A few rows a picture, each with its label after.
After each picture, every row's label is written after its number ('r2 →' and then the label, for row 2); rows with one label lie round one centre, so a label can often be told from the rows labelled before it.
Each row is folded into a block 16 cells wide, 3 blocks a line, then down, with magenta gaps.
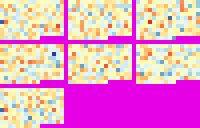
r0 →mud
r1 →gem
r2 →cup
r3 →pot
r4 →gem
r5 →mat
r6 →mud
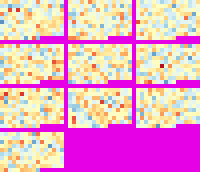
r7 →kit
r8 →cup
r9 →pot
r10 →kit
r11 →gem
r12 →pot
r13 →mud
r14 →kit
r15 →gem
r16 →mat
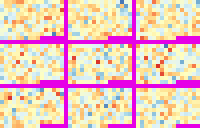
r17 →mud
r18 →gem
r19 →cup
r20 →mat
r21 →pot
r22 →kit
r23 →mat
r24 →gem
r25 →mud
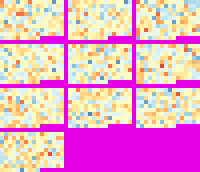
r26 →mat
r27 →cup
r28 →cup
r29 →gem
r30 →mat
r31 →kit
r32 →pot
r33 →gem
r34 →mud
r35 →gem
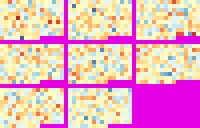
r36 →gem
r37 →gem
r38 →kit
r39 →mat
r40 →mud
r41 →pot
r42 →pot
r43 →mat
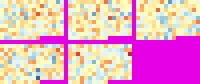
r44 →mud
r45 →pot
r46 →mat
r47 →pot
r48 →pot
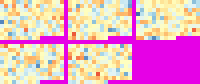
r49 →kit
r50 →cup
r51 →cup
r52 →kit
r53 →gem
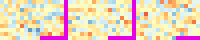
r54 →pot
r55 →mat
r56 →kit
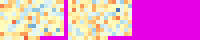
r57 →mat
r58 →gem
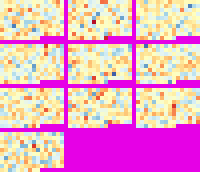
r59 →mat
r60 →pot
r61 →cup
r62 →cup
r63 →cup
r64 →kit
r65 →gem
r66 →pot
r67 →mud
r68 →gem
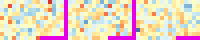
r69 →pot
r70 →mat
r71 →gem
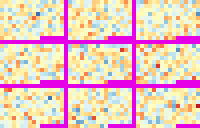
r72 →pot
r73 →mat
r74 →pot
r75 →mat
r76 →gem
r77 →cup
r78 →gem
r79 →kit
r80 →kit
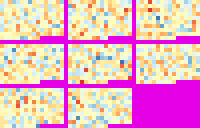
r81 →gem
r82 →cup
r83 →mat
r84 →cup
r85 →pot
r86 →gem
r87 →kit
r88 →pot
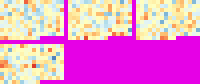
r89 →cup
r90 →mat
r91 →cup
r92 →pot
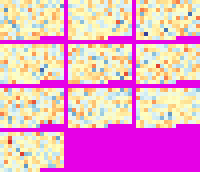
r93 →cup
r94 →gem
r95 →pot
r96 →pot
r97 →cup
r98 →mud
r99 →kit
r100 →cup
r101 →cup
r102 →mud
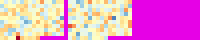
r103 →mat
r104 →kit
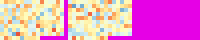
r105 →gem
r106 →pot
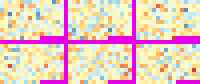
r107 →gem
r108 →mat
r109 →gem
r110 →mud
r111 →pot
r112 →cup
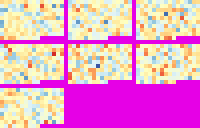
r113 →cup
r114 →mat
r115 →gem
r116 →mud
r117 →mat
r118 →mud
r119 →mat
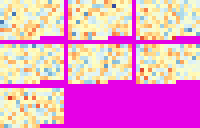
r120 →mud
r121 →mat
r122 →mat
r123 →gem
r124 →pot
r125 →mud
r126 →mud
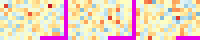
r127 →kit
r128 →pot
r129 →pot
